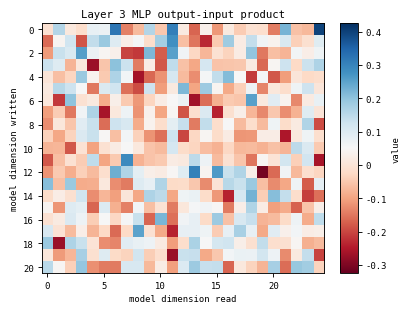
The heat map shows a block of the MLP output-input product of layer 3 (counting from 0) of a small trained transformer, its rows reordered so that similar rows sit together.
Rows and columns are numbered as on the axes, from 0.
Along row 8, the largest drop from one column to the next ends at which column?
24
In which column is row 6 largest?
18
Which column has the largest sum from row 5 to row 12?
23
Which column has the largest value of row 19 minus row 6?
13
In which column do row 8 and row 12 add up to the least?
19
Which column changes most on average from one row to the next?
7
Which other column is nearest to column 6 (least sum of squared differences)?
11
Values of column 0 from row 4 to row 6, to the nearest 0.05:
0 0 0
